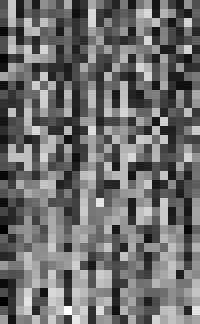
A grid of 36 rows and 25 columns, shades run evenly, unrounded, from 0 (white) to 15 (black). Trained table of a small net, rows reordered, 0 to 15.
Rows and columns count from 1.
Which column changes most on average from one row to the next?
24
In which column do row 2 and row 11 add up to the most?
10
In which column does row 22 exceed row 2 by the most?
19
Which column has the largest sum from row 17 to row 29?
1
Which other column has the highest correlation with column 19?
18
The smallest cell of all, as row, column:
35, 9
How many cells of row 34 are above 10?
8
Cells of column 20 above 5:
29
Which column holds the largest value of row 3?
22
